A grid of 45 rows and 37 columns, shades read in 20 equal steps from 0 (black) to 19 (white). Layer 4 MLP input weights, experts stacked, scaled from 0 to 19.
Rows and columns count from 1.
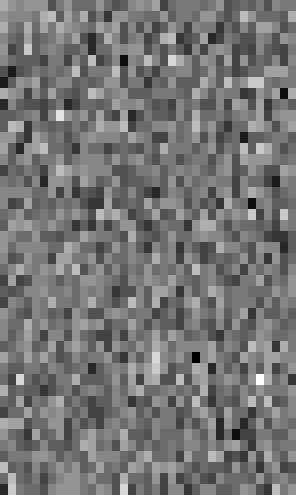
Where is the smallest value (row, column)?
33, 25
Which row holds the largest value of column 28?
23
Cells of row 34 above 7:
25
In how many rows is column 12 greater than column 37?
17
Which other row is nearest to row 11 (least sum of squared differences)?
16
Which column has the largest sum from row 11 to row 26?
8
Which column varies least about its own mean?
5
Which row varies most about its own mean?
35
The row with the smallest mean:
10
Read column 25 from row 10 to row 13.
9 13 14 11
